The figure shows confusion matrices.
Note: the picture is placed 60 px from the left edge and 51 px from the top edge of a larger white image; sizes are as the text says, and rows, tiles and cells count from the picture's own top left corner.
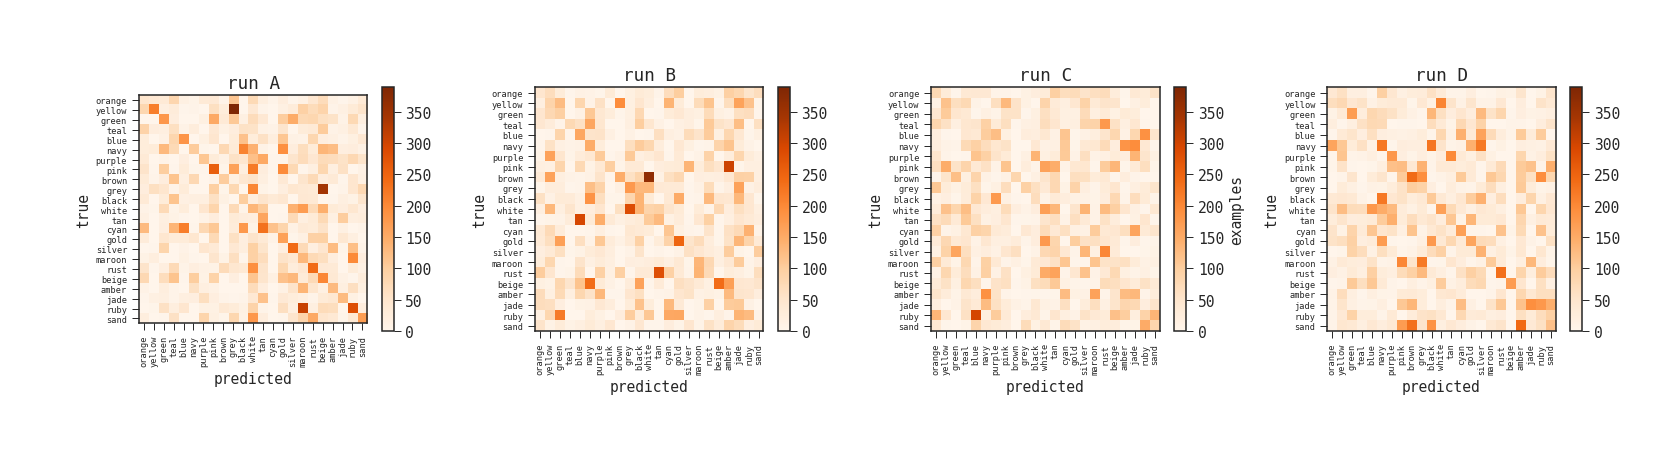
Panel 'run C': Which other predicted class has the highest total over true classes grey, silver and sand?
rust
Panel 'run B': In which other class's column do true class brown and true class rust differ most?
white
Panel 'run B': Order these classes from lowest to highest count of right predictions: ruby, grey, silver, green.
silver, green, ruby, grey
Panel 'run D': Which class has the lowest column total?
beige
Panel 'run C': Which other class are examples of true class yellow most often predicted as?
pink
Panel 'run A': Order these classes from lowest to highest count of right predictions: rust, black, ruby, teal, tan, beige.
teal, black, tan, beige, rust, ruby
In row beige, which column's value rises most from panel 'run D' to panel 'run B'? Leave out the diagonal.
navy
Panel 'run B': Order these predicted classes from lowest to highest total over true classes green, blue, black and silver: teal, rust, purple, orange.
teal, orange, purple, rust
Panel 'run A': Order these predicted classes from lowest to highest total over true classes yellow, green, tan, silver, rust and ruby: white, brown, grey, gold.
brown, gold, white, grey
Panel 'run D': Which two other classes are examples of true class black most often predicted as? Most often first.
navy, silver
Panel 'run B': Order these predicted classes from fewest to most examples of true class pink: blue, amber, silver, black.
black, blue, silver, amber
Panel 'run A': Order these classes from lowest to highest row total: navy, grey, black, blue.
black, blue, grey, navy
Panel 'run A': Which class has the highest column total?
white
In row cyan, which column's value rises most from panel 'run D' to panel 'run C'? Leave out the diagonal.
jade
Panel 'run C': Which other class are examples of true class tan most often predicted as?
teal
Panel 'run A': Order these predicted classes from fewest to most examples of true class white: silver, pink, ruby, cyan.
cyan, ruby, pink, silver
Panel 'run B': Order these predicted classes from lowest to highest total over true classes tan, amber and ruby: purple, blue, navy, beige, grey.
beige, navy, grey, purple, blue
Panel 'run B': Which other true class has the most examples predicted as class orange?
rust
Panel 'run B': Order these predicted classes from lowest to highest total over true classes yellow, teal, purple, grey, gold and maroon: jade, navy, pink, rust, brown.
pink, brown, navy, rust, jade
